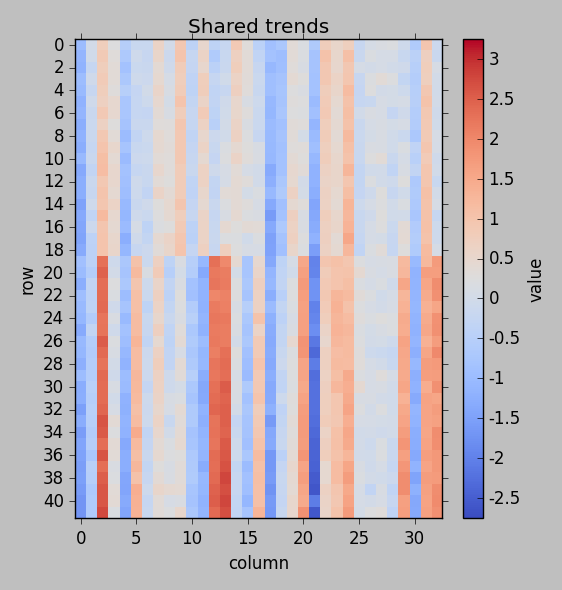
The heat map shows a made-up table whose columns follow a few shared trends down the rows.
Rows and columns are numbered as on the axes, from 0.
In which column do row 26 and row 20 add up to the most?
2
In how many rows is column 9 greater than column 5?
19
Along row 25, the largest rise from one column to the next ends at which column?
12
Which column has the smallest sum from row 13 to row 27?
21
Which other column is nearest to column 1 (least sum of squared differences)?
10
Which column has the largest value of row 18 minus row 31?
11
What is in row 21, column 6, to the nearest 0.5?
0
